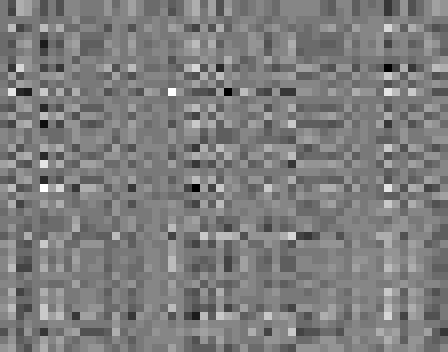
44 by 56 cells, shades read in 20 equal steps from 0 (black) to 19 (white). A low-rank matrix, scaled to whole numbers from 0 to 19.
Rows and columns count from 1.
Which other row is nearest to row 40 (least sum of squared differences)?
19
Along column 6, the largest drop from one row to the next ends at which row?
16
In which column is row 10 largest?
49
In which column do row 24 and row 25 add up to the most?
6
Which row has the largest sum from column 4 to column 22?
24
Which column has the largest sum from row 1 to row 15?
25
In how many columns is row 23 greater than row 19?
20
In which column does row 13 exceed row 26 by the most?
3
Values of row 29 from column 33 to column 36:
8 5 9 7
